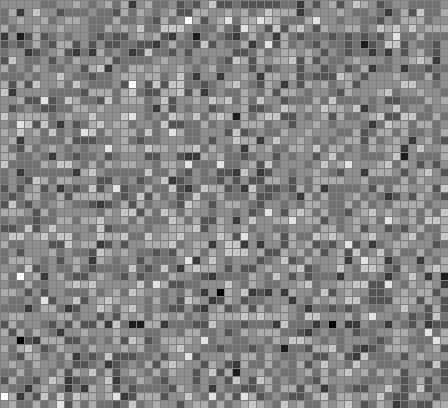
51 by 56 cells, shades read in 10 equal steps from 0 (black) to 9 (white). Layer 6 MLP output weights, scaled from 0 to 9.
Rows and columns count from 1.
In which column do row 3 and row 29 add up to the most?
24
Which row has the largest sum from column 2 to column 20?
30
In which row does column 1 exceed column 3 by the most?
50
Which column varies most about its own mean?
3
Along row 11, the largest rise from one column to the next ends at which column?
17
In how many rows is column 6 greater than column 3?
20
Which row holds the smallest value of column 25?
5
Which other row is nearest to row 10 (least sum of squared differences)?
18
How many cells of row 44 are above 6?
3
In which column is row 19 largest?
14
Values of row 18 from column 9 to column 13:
6 3 3 3 4
